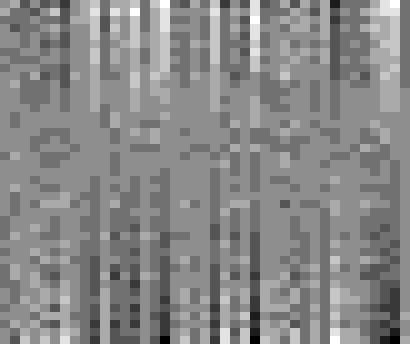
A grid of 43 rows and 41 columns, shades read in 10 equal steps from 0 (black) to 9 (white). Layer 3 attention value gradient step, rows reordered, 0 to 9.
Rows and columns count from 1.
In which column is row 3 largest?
26
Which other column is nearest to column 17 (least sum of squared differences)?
40
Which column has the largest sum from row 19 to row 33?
34
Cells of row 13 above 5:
7
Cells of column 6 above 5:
4
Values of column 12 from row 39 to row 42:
3 4 2 3
